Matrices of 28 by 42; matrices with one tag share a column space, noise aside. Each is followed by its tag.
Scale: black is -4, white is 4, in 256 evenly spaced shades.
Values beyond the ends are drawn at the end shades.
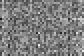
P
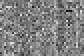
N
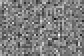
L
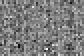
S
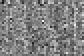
L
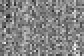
S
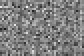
N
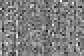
N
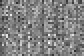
L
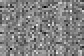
N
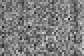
P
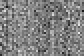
N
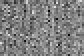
L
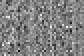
S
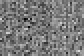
P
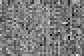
L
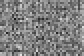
P
